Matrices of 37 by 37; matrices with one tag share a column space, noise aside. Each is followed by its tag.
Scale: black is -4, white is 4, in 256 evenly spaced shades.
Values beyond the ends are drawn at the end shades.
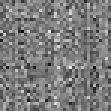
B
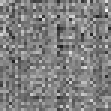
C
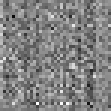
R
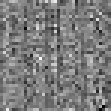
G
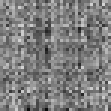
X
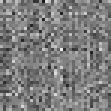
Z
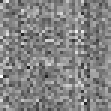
B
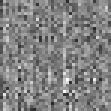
X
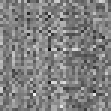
Z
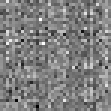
B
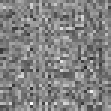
R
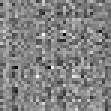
B
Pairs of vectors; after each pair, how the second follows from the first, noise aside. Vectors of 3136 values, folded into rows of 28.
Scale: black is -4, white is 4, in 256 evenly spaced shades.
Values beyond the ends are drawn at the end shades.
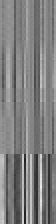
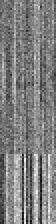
negated.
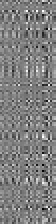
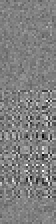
negated, partly zeroed.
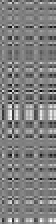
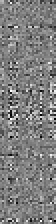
sign-scrambled.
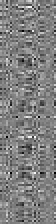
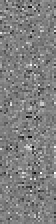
negated, partly zeroed.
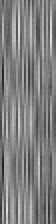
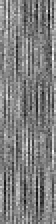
reversed, negated.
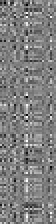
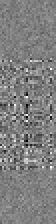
negated, partly zeroed.
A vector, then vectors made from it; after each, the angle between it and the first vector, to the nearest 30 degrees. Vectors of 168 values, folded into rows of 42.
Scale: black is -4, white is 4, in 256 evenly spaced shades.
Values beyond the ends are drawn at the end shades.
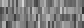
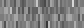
120 degrees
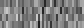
120 degrees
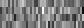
30 degrees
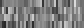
90 degrees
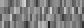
60 degrees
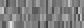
120 degrees
